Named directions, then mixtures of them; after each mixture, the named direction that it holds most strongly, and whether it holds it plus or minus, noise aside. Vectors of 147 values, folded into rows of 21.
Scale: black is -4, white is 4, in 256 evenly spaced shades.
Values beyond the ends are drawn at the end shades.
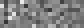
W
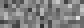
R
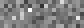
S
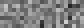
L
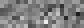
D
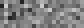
W, minus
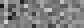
W, minus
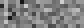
W, minus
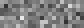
L, minus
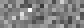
S, plus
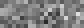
D, minus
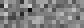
S, minus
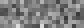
L, minus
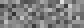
W, minus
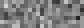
R, minus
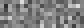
L, minus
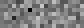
S, minus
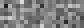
L, minus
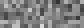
R, minus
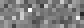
S, plus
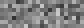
D, plus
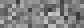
D, plus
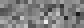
D, plus
